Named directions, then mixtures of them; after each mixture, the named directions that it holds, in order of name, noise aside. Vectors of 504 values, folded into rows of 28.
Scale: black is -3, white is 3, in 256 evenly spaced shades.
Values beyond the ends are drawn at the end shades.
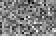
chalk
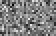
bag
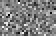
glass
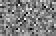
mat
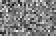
bag, mat.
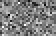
chalk, glass.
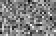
bag, chalk.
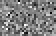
glass.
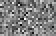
chalk, mat.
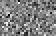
glass.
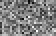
chalk.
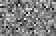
mat.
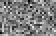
bag, chalk.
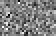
glass.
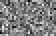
bag, chalk, glass.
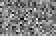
chalk, glass, mat.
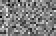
bag, glass, mat.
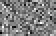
bag, chalk, glass.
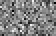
bag, chalk, mat.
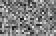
bag, chalk, mat.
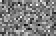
bag, glass, mat.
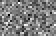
bag, glass.
